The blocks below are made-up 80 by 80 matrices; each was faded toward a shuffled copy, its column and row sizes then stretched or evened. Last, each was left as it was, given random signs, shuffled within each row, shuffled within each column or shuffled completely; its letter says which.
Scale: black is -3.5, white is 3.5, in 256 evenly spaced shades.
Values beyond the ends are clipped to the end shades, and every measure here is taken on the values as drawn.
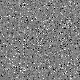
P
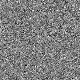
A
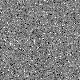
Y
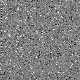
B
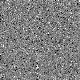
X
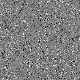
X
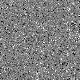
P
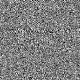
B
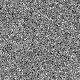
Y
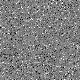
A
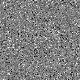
B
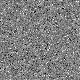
Y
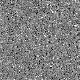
X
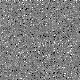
B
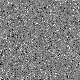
Y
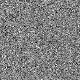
P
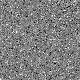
Y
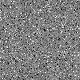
Y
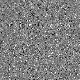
B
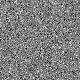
Y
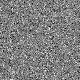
X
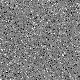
Y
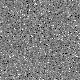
Y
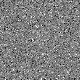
A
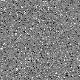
B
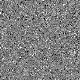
B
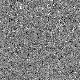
X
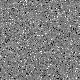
Y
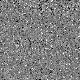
P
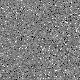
X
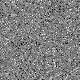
Y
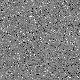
A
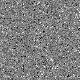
P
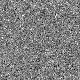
Y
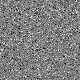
A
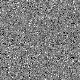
P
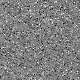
Y
